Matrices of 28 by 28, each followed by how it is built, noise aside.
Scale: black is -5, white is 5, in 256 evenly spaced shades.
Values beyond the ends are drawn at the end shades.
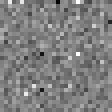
sparse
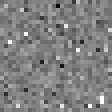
sparse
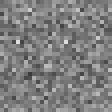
repeating columns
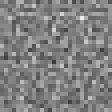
repeating columns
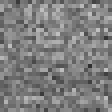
blocks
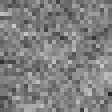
smooth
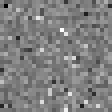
sparse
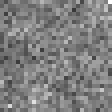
smooth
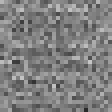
blocks
